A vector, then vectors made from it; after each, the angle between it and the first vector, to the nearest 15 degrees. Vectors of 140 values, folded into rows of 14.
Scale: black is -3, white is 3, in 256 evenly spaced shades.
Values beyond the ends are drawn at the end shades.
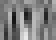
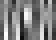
135 degrees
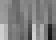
90 degrees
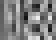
75 degrees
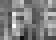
135 degrees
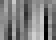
75 degrees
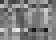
120 degrees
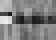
105 degrees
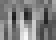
30 degrees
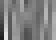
120 degrees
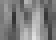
45 degrees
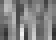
90 degrees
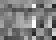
75 degrees
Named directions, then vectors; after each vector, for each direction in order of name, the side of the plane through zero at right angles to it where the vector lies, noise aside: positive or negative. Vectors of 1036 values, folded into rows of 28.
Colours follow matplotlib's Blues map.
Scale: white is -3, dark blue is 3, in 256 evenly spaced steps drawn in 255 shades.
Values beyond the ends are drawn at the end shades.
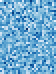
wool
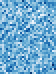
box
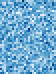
positive, negative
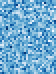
positive, negative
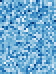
negative, negative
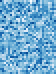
negative, negative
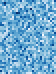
negative, positive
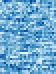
positive, positive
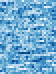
negative, positive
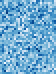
negative, negative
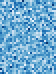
positive, negative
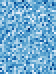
positive, negative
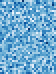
positive, negative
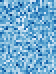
negative, negative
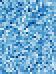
negative, negative
